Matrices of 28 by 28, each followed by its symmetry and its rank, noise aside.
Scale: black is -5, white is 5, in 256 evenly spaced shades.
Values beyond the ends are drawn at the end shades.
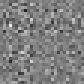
antisymmetric, rank four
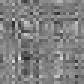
no symmetry, rank three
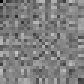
symmetric, rank three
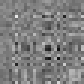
symmetric, rank three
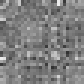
symmetric, rank four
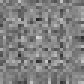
no symmetry, rank three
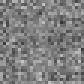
antisymmetric, rank four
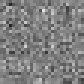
no symmetry, rank six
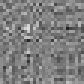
no symmetry, rank four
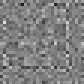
antisymmetric, rank four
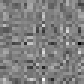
antisymmetric, rank four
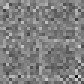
symmetric, rank six
